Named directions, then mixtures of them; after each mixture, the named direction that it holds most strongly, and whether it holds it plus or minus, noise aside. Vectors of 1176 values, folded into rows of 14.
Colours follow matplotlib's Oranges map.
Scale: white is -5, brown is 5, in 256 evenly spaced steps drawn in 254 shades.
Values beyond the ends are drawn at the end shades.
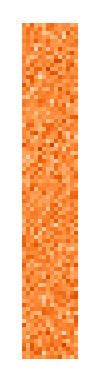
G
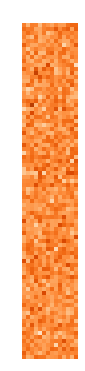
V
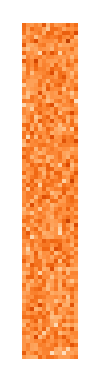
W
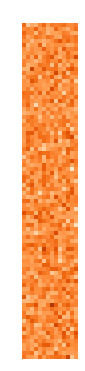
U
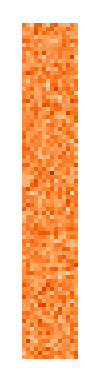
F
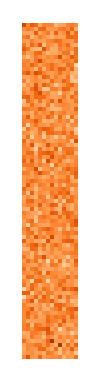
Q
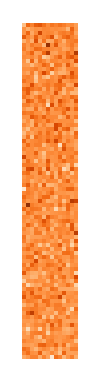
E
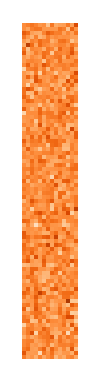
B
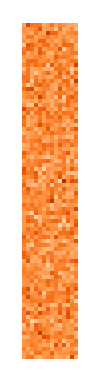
V, minus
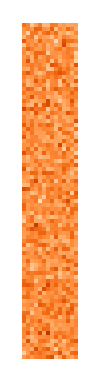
F, plus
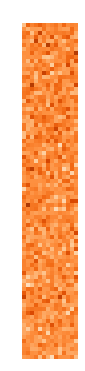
E, plus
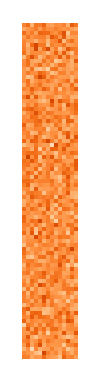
G, minus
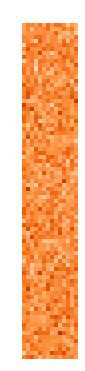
W, minus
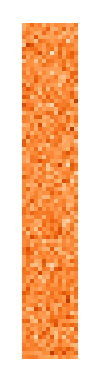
W, minus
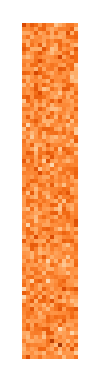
Q, plus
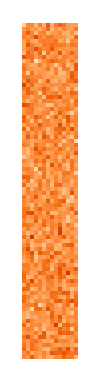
W, minus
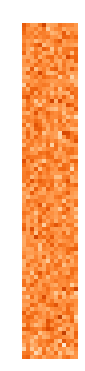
G, minus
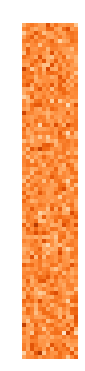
B, minus
